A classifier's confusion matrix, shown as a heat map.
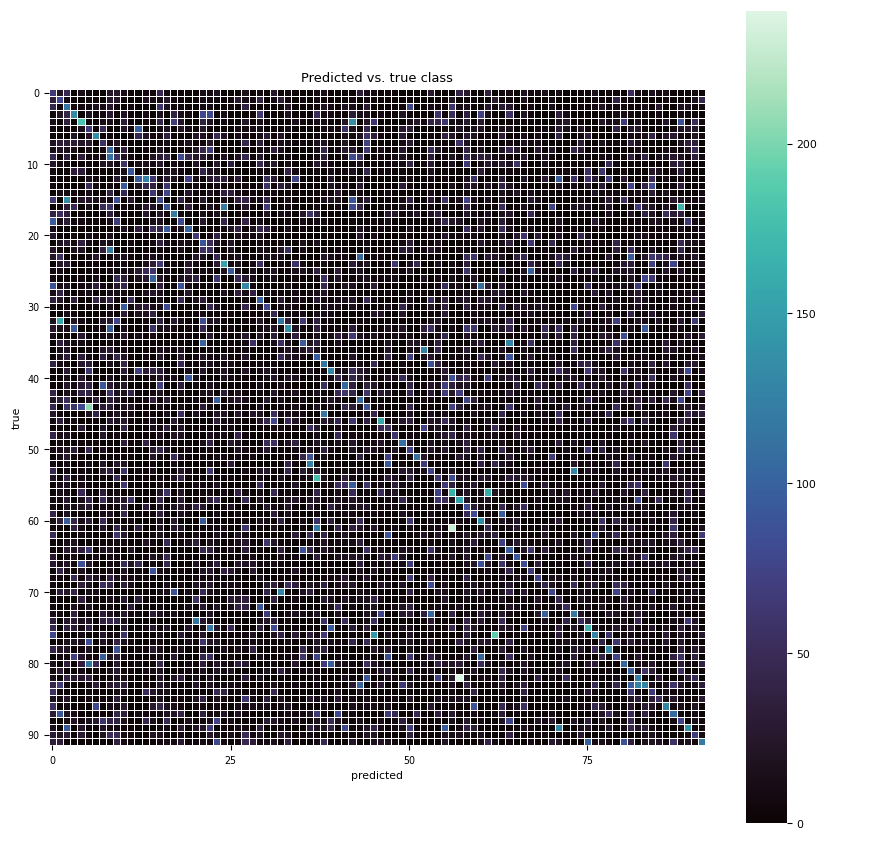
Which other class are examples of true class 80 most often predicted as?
5
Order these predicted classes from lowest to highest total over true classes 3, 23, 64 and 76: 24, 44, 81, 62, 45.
24, 44, 81, 45, 62
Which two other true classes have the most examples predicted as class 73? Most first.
53, 30
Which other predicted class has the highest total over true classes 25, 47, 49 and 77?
58
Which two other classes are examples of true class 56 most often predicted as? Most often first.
61, 54
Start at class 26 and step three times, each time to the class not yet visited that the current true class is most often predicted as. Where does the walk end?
88
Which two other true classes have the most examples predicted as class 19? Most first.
40, 12
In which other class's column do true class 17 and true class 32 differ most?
1
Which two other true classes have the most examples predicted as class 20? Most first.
74, 71
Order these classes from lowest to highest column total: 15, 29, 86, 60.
86, 29, 60, 15
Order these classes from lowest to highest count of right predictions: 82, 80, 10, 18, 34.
34, 10, 18, 80, 82
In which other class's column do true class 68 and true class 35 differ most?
64
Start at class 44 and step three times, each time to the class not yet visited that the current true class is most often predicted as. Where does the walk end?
13
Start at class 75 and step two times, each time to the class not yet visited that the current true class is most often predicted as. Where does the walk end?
8
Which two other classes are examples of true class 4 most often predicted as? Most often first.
42, 88
